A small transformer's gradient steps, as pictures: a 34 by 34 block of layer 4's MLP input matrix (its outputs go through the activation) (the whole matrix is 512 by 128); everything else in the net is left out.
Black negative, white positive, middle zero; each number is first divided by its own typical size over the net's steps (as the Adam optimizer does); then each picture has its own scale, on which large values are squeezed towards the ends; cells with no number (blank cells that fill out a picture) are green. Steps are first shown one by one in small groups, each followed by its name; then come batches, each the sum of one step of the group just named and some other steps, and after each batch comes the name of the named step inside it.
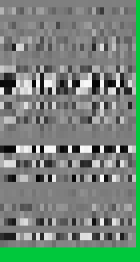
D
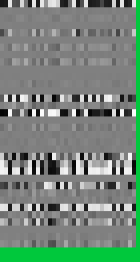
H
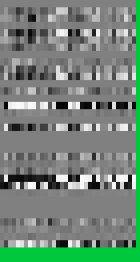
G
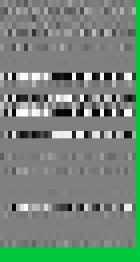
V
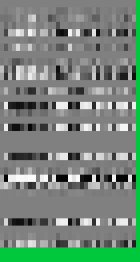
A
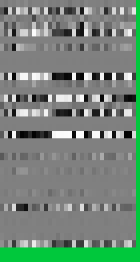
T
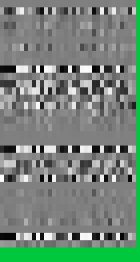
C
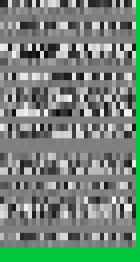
V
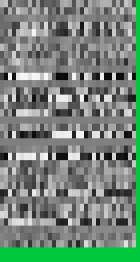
T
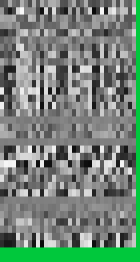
C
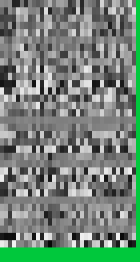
C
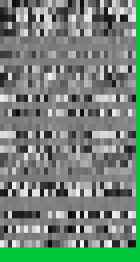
G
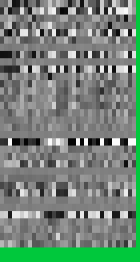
G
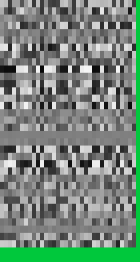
C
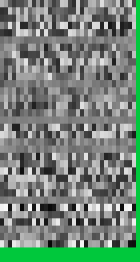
A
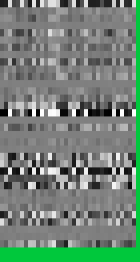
G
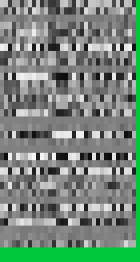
T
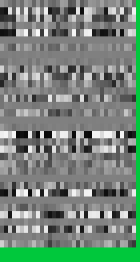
T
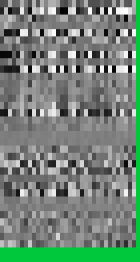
G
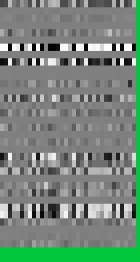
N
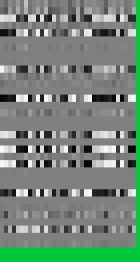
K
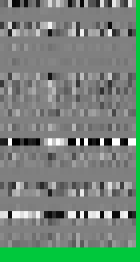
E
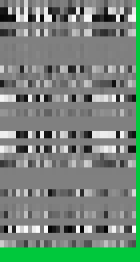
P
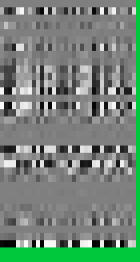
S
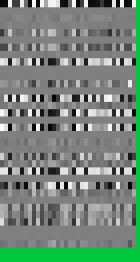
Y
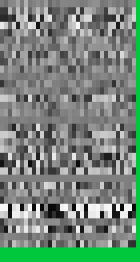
P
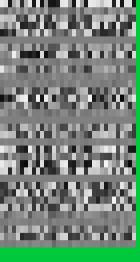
K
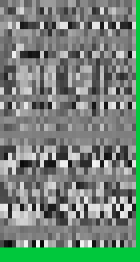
S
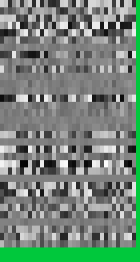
K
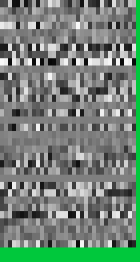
Y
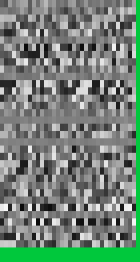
K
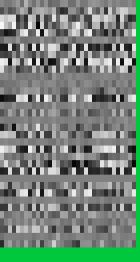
K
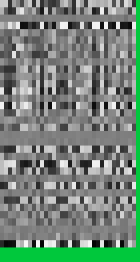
S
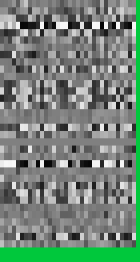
K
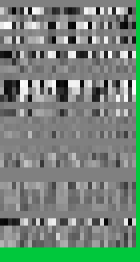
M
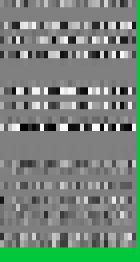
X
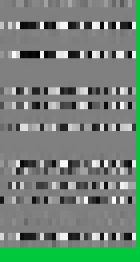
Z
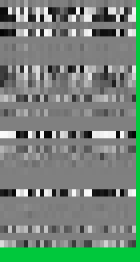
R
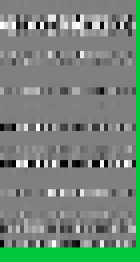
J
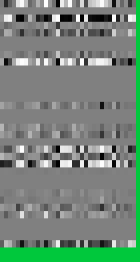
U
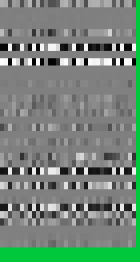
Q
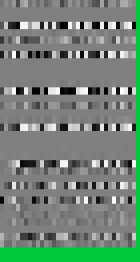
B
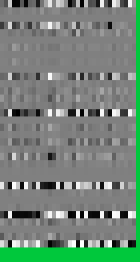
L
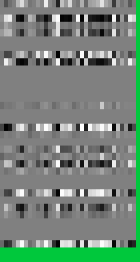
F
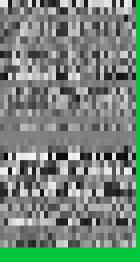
B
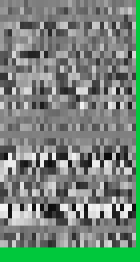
Z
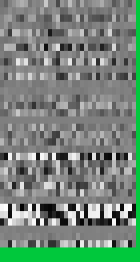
F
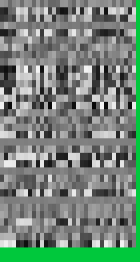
R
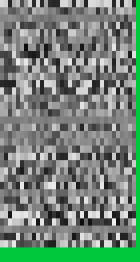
Z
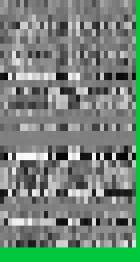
B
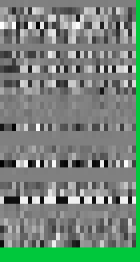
J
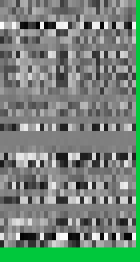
J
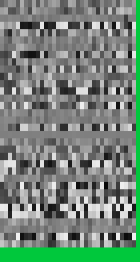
Z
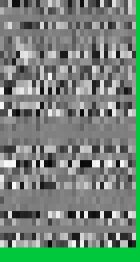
L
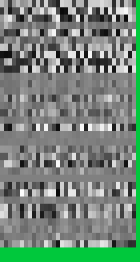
F
